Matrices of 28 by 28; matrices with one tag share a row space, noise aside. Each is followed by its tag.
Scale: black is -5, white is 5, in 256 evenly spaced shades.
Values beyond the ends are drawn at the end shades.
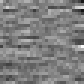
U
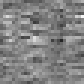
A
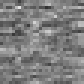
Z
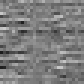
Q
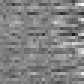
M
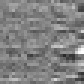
M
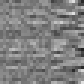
M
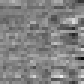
M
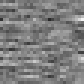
U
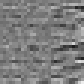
M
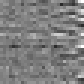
M
